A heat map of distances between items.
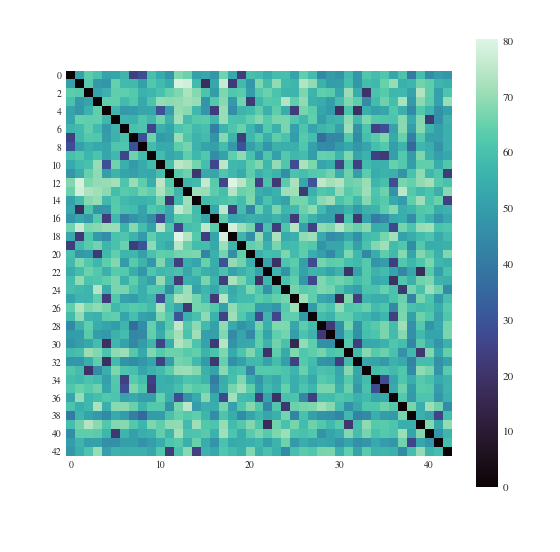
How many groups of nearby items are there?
14
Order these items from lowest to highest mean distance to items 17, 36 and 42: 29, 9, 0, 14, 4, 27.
27, 14, 9, 0, 4, 29
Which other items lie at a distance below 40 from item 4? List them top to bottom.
10, 16, 25, 30, 32
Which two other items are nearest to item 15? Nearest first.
1, 18
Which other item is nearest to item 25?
30
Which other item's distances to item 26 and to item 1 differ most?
13
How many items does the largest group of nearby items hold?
6
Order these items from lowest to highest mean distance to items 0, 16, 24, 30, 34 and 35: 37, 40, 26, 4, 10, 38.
4, 10, 38, 37, 40, 26
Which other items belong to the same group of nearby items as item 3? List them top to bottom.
20
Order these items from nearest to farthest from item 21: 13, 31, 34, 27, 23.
23, 27, 34, 13, 31
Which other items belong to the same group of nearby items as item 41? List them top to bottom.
38
